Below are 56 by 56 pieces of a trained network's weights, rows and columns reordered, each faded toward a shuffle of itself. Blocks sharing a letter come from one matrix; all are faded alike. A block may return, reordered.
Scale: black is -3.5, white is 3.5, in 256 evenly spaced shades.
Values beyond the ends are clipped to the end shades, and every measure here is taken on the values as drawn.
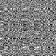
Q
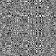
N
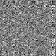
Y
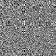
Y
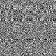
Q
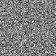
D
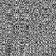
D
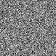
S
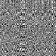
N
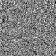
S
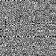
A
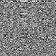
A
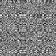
Q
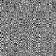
N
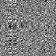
N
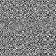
Q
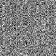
S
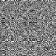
Q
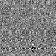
A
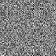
Y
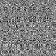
A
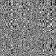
Y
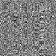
D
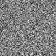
S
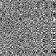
N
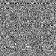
A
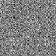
D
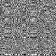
Q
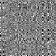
N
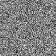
S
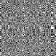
N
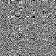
D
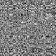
A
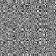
N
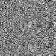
S
